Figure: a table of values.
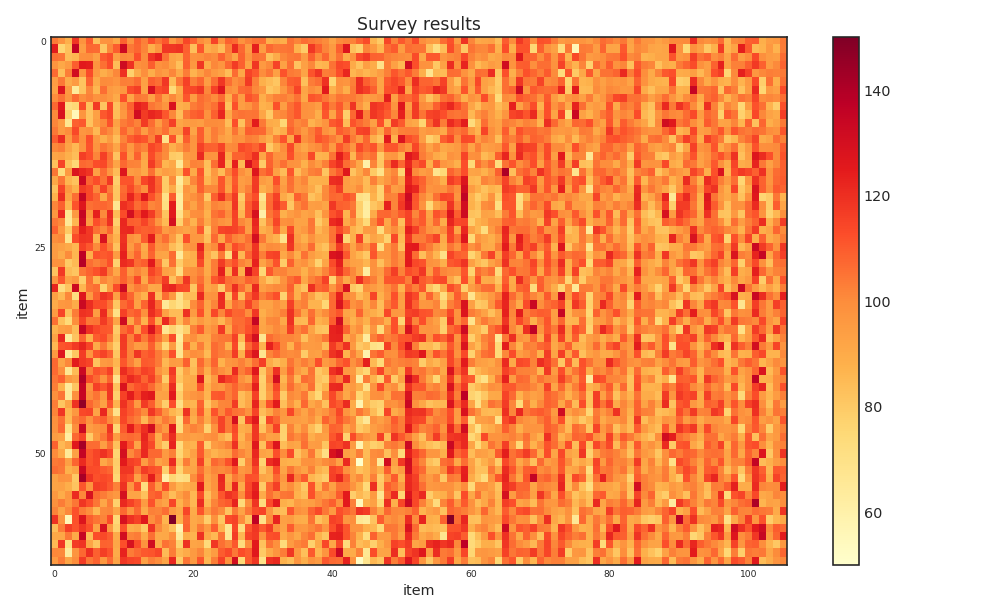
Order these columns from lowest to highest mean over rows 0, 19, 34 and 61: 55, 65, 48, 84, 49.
48, 55, 49, 84, 65
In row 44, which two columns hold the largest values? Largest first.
4, 51
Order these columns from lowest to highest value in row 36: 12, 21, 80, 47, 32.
21, 80, 32, 47, 12
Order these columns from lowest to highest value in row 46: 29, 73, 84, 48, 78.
48, 78, 73, 84, 29
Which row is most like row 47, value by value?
43
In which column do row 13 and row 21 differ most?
30
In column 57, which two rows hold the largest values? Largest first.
58, 49
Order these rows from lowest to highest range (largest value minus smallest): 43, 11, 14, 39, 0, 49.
11, 0, 39, 14, 43, 49
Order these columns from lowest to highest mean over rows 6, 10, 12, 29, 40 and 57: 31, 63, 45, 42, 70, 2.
2, 31, 63, 42, 70, 45
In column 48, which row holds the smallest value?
24
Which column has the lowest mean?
18
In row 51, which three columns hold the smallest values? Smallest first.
44, 47, 89
